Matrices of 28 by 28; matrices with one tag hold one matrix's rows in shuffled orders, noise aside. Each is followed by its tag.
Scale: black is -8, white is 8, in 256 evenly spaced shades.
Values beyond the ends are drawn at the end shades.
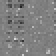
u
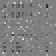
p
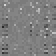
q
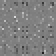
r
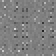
r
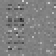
u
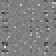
q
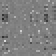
q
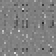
r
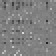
p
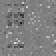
u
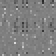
r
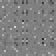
r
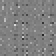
r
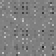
r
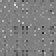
r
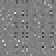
r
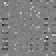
q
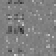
u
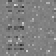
u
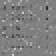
p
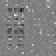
u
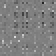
r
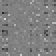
q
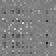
p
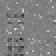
u
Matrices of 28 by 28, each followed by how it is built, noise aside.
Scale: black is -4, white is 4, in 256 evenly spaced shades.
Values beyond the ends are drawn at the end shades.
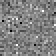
sparse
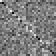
diagonal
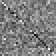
diagonal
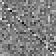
diagonal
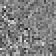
lower triangular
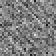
Toeplitz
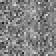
repeating rows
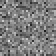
repeating rows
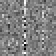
uneven columns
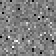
sparse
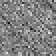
Toeplitz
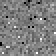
sparse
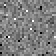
sparse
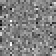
uneven columns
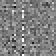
uneven columns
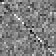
diagonal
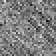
Toeplitz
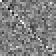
diagonal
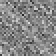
Toeplitz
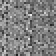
repeating rows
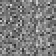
repeating rows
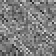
Toeplitz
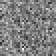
repeating rows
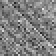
Toeplitz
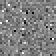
sparse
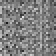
repeating rows
